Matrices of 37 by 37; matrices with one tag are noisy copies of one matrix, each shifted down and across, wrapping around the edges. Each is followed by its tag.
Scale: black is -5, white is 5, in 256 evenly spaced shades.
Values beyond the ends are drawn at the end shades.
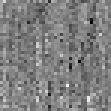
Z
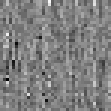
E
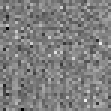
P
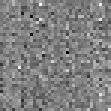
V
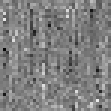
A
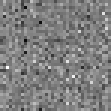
P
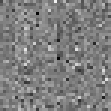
V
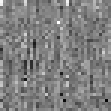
E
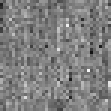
Z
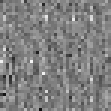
E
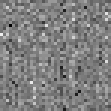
P
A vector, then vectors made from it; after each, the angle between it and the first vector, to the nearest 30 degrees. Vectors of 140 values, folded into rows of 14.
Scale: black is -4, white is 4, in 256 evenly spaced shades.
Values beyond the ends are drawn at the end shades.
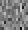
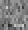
60 degrees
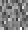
150 degrees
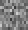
90 degrees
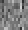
60 degrees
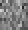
60 degrees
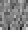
90 degrees
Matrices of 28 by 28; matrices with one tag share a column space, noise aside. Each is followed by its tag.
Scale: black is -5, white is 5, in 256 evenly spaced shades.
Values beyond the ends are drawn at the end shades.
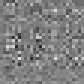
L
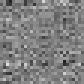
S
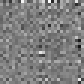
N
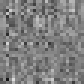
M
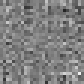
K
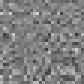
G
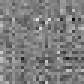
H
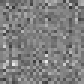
S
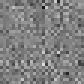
S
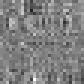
M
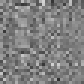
S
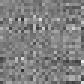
H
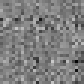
H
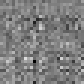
H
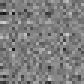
G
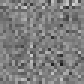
S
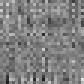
M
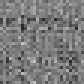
H
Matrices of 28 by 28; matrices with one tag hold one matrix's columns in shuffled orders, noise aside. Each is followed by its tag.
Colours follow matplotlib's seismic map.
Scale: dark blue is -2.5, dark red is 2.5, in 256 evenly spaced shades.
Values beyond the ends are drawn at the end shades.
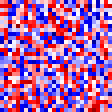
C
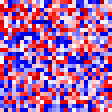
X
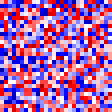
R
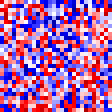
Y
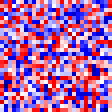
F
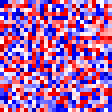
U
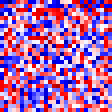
R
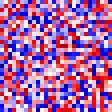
F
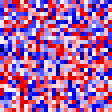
F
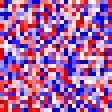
C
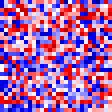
X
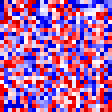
Y
